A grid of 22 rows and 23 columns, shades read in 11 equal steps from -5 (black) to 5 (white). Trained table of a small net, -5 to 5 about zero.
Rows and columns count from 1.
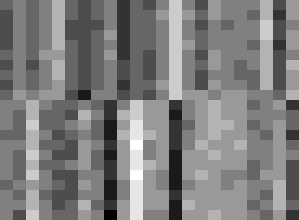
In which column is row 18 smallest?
14
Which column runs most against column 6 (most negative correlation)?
20
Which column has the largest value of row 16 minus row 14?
23
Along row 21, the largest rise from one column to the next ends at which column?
15
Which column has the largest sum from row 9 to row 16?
11
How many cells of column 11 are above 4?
2
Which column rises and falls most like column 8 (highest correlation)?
16
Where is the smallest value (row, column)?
22, 9
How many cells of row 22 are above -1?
16
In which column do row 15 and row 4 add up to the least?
6
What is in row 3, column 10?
-3
